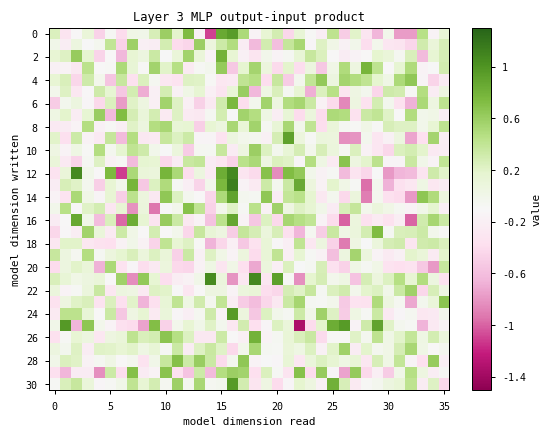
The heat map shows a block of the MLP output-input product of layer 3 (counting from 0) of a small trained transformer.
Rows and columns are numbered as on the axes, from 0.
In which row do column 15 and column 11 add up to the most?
12
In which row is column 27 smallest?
9
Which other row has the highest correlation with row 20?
24
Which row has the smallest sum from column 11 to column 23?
20
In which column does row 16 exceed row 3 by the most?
16
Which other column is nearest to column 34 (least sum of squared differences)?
11
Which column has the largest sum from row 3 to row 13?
21
